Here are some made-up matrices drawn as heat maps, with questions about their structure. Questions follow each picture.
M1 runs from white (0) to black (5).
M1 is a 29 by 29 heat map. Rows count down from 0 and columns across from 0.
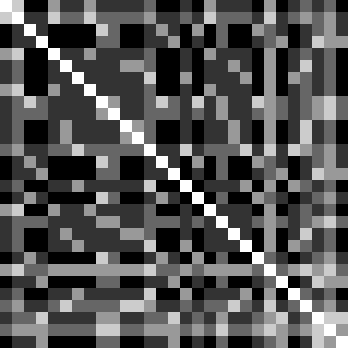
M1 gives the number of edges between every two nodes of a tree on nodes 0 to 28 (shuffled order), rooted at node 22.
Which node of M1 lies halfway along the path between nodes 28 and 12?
27
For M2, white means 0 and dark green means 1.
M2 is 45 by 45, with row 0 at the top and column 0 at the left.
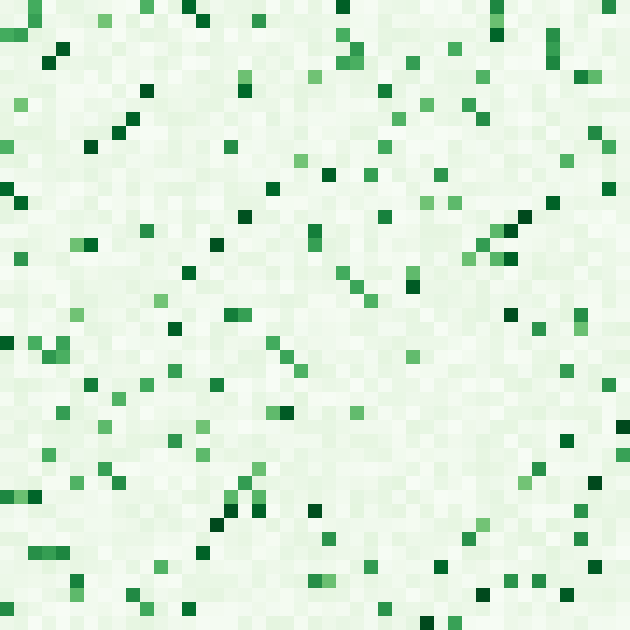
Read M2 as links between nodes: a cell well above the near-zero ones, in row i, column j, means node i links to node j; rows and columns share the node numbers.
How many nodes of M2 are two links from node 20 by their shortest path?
3
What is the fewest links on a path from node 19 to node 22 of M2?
5
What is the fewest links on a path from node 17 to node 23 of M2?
3
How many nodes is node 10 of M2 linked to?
5
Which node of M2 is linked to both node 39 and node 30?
node 14
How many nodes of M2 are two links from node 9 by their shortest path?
4
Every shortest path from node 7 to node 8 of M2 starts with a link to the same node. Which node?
node 33
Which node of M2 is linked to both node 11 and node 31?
node 40
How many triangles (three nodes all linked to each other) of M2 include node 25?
3
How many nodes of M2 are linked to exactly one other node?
1
